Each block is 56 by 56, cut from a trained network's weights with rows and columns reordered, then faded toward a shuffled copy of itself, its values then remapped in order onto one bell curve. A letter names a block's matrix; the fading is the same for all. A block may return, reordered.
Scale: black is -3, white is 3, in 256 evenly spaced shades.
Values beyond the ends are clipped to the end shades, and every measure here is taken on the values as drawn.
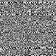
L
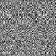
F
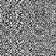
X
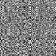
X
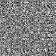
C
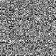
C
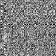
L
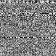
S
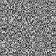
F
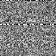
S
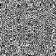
C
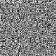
C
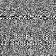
S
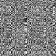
X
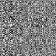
F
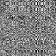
X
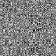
C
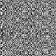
X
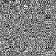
F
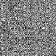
C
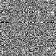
S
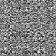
F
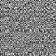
F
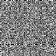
S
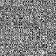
C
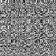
F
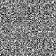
C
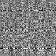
S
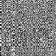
X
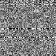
S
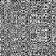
F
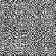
F
